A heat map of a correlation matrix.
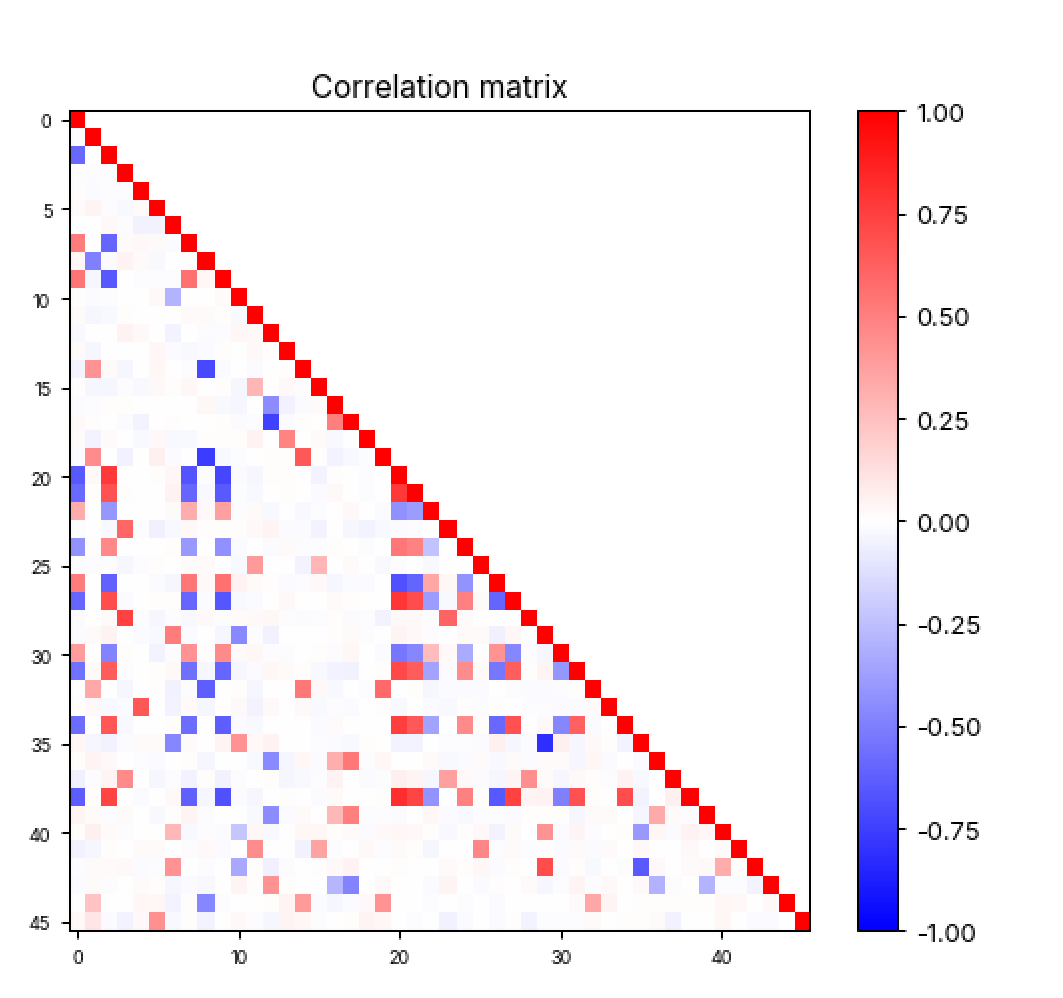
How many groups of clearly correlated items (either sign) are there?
9
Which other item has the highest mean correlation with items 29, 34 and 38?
20
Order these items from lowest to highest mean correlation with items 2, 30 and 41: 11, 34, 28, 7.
7, 28, 34, 11
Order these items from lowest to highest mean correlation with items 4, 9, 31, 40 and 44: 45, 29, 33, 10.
10, 45, 29, 33
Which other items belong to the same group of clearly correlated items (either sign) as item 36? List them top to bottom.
12, 16, 17, 39, 43
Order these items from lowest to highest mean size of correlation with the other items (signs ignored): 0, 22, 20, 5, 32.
5, 32, 22, 0, 20
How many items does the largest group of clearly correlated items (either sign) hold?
14
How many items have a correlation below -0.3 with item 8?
5
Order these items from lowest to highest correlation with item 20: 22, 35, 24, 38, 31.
22, 35, 24, 31, 38
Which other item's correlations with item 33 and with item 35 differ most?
29
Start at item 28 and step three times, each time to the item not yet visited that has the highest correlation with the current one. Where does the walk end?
37
